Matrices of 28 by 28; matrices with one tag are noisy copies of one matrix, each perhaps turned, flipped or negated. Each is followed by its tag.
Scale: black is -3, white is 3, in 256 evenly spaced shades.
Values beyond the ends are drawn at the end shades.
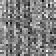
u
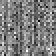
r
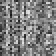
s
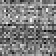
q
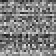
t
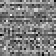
r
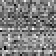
q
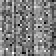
t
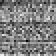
t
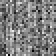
u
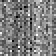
q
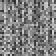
r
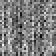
r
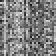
q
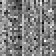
t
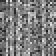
u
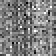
q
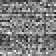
t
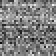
q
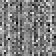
r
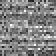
u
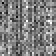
r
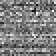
r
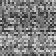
q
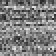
s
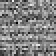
u
